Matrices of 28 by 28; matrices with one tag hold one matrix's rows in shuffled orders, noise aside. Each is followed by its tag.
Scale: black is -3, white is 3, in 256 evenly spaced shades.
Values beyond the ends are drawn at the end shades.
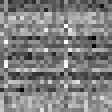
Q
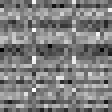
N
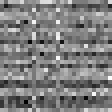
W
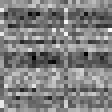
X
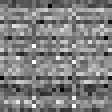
N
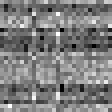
W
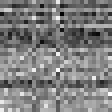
W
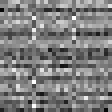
N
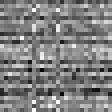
W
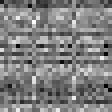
N
